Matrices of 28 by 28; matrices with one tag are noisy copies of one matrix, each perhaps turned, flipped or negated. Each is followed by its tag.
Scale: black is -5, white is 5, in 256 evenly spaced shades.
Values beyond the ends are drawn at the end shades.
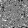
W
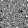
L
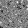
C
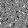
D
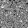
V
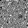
L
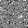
L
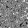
V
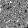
C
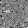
L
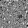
L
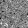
V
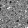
C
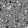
C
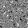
D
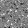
D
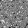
V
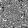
W
